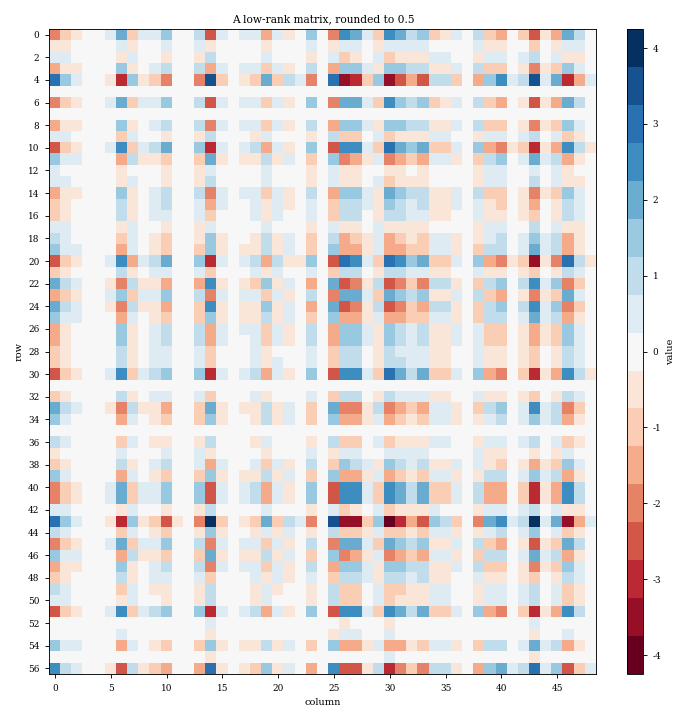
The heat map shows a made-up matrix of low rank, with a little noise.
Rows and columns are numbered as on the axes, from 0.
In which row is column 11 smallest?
43
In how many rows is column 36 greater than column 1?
25
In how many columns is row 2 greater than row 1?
14
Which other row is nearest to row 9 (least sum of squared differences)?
50
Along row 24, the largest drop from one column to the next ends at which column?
26
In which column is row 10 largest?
30
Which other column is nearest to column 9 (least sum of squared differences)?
18
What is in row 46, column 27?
-1.5
